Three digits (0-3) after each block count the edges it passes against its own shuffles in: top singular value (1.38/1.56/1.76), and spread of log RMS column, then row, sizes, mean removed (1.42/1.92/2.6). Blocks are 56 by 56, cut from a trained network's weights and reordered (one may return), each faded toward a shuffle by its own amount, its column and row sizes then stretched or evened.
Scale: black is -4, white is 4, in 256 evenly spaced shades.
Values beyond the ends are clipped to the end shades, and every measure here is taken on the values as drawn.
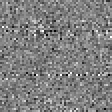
0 0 2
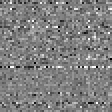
1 0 3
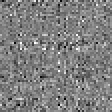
2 2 2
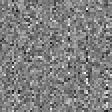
2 2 0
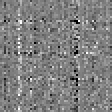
3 3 2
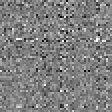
2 2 2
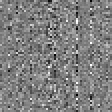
2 3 0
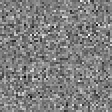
0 0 2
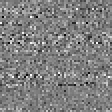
0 0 3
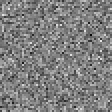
0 0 0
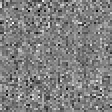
0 1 2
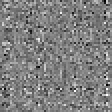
1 2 2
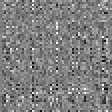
3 3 2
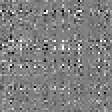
2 3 3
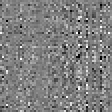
1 3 2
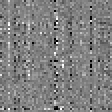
3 3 2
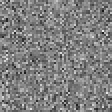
2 1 0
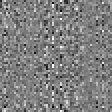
3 3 0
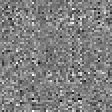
1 2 2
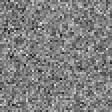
0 0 0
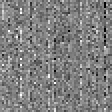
2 3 0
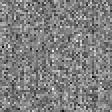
0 0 0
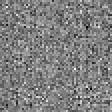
0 1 1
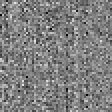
0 2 0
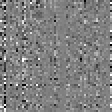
2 3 1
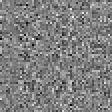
2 2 1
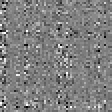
0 3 2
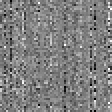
2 3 0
